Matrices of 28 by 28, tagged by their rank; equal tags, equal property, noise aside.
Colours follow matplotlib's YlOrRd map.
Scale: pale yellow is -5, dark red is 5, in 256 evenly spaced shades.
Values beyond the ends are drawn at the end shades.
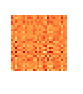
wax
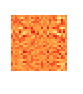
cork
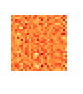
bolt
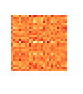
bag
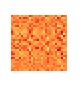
cork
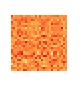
bolt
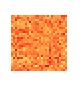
bolt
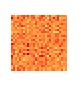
bolt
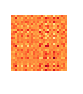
wax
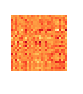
bag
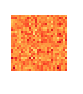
bolt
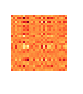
wax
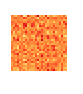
cork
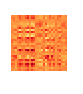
wax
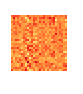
bolt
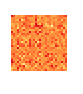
bolt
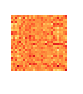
cork
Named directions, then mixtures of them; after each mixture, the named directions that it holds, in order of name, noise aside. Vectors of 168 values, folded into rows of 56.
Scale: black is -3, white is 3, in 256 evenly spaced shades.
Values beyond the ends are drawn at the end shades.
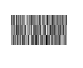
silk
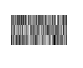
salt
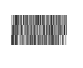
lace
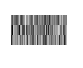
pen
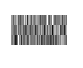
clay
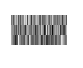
clay, silk.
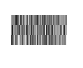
lace, pen.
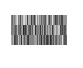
clay, lace, salt.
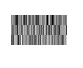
clay, lace.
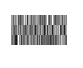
clay.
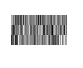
clay, lace, salt.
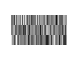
lace, salt, silk.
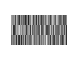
pen, salt, silk.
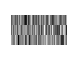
clay, pen, silk.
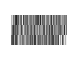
lace.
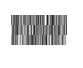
clay, lace, silk.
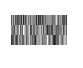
lace, salt.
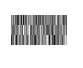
lace, salt.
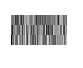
lace, pen, salt.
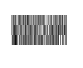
clay, lace, pen.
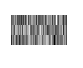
salt.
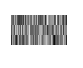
clay, salt.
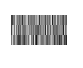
lace, salt, silk.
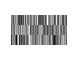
clay, salt.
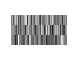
clay, silk.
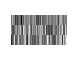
lace, pen, salt.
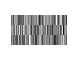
clay, salt, silk.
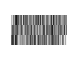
lace.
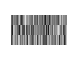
pen.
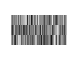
clay, pen, salt.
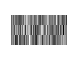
clay, salt, silk.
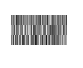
lace, salt, silk.
